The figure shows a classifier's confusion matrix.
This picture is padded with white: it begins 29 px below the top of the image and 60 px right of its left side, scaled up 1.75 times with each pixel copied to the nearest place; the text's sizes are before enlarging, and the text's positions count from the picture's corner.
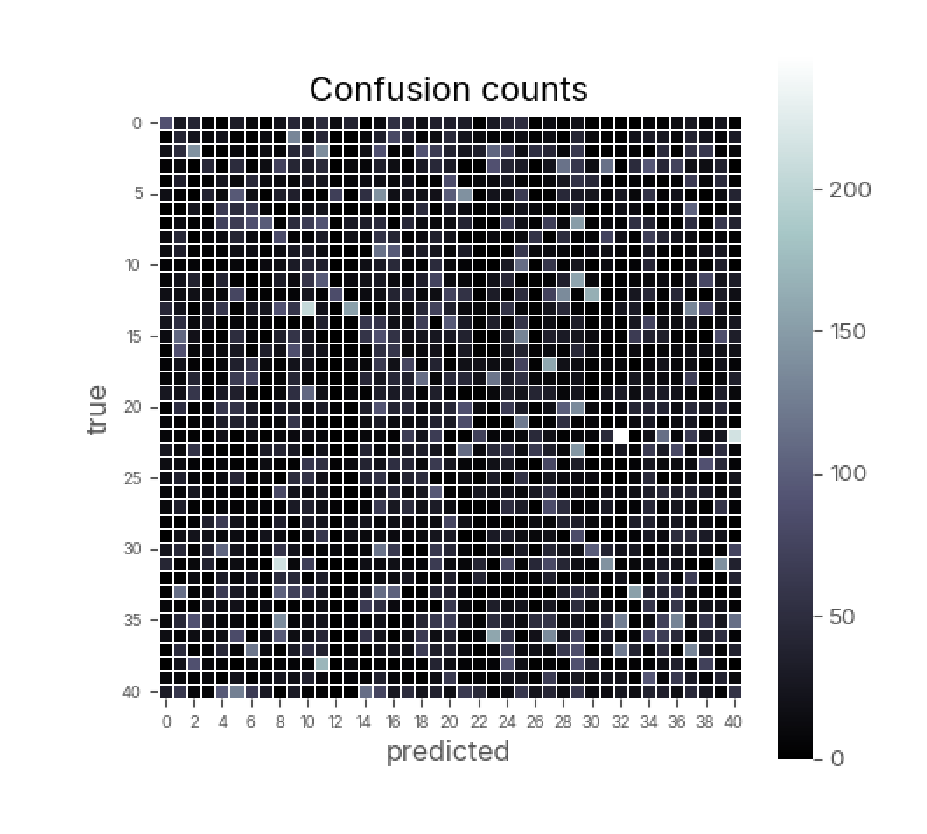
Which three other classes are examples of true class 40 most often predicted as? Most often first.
5, 14, 4
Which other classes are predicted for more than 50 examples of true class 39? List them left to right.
20, 27, 34, 36
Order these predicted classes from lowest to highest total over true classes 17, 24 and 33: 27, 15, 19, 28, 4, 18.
18, 28, 4, 19, 15, 27
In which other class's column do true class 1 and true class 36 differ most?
23
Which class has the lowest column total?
12
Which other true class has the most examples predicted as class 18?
2
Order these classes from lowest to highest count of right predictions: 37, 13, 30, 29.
29, 30, 37, 13
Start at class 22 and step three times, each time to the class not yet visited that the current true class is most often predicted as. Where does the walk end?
6
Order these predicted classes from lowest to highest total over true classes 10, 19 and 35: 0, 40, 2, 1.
0, 1, 40, 2
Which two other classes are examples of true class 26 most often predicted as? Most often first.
19, 8
